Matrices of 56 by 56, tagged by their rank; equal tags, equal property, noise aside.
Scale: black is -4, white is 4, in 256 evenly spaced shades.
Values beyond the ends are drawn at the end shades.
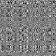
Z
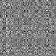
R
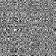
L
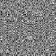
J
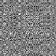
Z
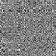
L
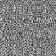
L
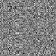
R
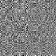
L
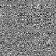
J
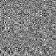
L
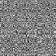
R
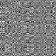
Z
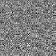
R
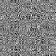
J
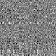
R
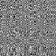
L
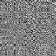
L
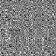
R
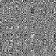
L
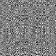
Z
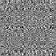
Z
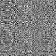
L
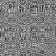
Z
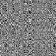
J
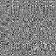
R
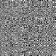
J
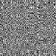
Z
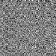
R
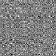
J
